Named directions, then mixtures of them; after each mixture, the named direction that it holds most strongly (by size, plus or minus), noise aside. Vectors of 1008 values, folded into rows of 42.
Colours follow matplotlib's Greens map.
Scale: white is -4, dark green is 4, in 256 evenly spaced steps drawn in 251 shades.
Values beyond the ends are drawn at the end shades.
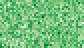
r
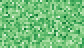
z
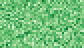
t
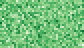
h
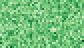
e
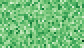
e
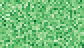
t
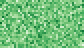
h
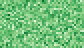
t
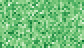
r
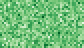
r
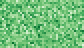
h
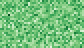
t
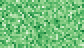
h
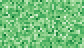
z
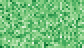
r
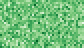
r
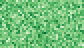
h
